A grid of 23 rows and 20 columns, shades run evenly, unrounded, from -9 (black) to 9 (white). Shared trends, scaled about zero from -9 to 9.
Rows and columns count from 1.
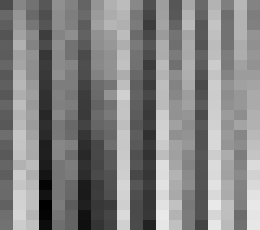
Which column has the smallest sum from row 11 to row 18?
4
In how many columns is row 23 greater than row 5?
9
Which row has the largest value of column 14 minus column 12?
23
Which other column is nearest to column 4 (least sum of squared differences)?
7
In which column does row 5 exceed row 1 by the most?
2
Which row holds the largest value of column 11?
1
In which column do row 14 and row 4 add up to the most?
17
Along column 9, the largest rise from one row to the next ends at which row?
10
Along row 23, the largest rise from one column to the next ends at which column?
13
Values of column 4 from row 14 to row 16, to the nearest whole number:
-6 -7 -7
